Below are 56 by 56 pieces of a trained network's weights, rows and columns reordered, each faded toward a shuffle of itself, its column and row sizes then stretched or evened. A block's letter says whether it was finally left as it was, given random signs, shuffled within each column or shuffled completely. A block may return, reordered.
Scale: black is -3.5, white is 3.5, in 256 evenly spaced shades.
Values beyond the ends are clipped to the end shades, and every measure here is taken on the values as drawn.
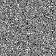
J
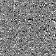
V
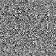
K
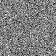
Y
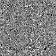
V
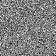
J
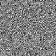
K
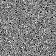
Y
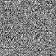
K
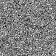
Y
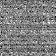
K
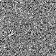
V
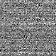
K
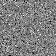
Y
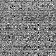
K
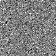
J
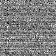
K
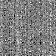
K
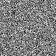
Y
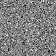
Y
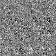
V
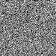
J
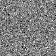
J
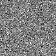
J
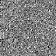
K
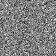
J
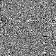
V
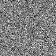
J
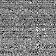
K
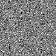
J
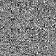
K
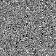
J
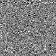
K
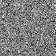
V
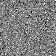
Y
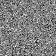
Y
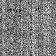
K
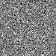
J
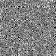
K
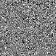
V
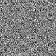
K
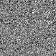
V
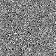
V
